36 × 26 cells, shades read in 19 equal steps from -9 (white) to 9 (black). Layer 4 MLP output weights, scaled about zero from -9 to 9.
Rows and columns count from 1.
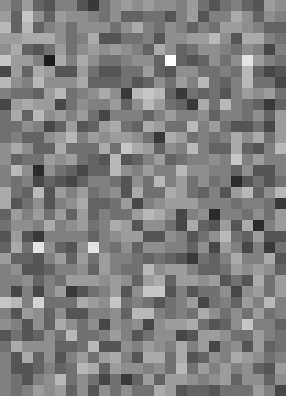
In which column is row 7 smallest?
23
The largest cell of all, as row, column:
6, 5
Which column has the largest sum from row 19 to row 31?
20
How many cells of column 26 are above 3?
3
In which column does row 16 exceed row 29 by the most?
4
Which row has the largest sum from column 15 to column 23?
24
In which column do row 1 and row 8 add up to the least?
1
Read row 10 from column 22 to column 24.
0 1 2
